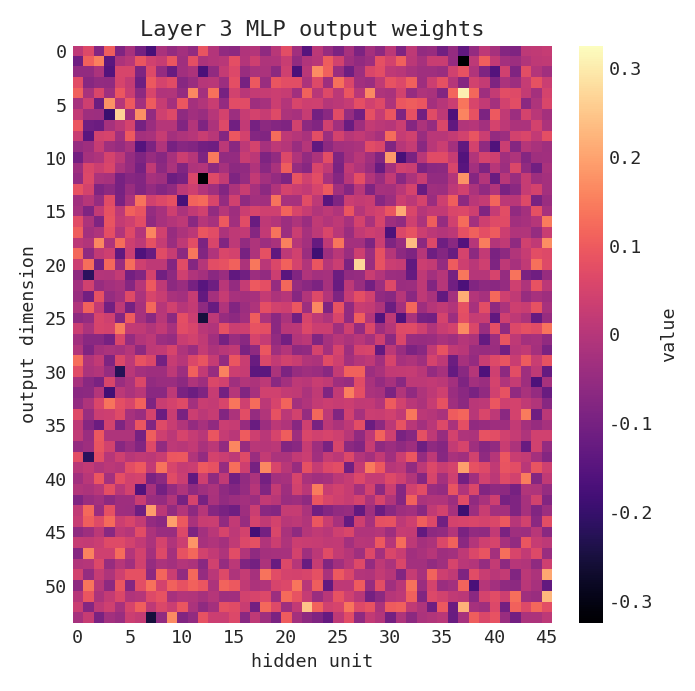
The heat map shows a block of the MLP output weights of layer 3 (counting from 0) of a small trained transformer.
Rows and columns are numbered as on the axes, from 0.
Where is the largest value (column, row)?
37, 4
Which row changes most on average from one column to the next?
6
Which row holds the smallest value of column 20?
21
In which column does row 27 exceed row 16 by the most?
17
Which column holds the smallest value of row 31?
44
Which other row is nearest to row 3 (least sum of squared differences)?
8
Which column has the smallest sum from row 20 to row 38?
1
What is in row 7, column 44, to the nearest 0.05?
0.05
